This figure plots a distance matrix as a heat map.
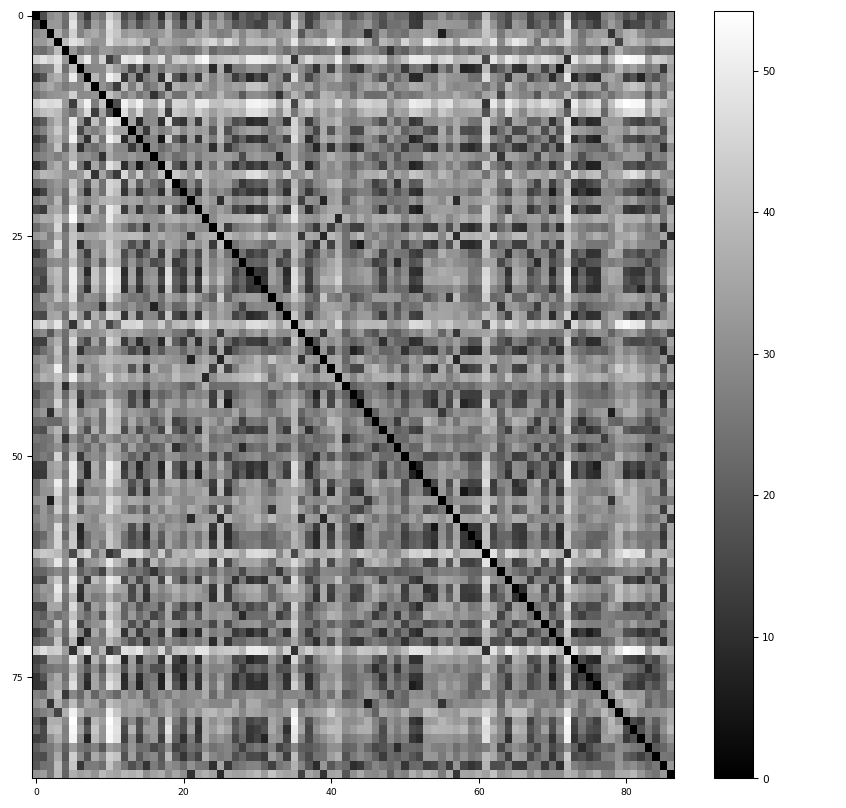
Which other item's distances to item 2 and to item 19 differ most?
55
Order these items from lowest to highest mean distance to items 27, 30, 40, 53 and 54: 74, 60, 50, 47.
60, 50, 47, 74
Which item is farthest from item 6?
3
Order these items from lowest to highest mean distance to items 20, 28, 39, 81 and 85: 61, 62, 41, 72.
62, 41, 61, 72
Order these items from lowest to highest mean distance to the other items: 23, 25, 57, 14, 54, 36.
14, 54, 36, 57, 25, 23
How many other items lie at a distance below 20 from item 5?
4
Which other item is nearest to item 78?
45
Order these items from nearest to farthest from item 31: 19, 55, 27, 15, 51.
51, 27, 19, 15, 55
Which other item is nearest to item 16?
33
